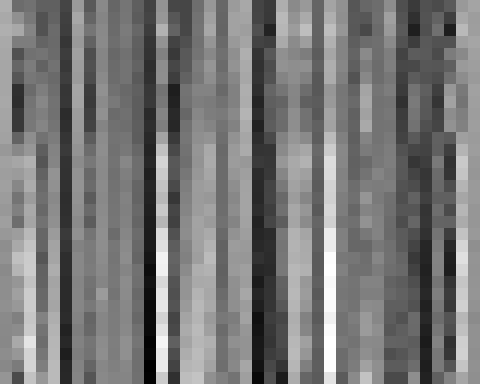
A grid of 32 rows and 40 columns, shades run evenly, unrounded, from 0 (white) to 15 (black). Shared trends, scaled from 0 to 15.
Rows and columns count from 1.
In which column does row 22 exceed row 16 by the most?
38
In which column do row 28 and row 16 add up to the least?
28
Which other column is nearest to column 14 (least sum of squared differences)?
39
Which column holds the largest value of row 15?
13
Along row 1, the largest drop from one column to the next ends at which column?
24
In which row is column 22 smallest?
3
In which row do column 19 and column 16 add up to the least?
32
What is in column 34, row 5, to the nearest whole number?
11
